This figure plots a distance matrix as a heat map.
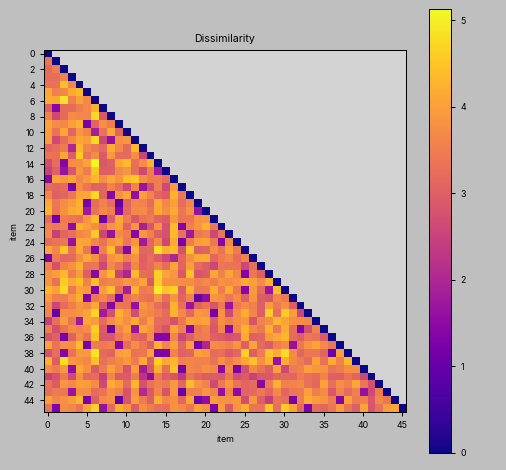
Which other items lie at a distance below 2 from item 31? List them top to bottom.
5, 9, 19, 20, 37, 44
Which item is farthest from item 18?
6
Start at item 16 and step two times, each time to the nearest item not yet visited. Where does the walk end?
26
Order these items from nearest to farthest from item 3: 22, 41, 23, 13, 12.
22, 12, 41, 13, 23
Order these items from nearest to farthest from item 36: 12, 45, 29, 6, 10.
12, 45, 10, 29, 6
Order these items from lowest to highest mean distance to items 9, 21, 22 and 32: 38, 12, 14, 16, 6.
12, 38, 14, 6, 16
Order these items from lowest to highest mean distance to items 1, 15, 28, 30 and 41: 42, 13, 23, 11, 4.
13, 42, 23, 11, 4
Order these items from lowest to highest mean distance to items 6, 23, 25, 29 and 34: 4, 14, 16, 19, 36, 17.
17, 19, 4, 36, 16, 14
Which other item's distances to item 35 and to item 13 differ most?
8
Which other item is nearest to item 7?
21
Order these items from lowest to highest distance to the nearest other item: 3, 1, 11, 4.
1, 3, 11, 4
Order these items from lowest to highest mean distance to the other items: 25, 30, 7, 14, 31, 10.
7, 31, 10, 25, 14, 30
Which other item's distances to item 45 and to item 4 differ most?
33
